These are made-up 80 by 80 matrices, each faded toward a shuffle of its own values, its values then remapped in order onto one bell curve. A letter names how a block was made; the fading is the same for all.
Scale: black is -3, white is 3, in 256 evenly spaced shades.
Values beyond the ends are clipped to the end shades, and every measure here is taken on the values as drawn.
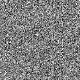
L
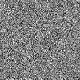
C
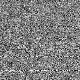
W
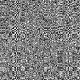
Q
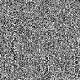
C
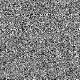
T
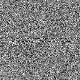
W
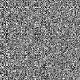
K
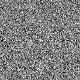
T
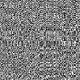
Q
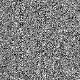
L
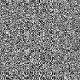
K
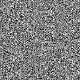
L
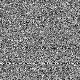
W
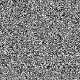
T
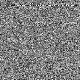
T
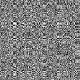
Q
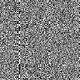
K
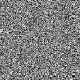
C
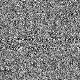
W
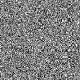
C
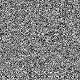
T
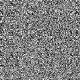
C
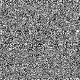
T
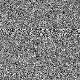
W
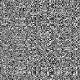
K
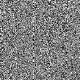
L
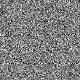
W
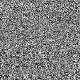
T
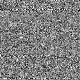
W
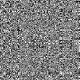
K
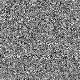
W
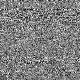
W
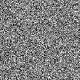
C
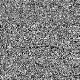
T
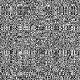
Q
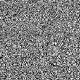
T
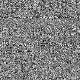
W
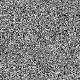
T
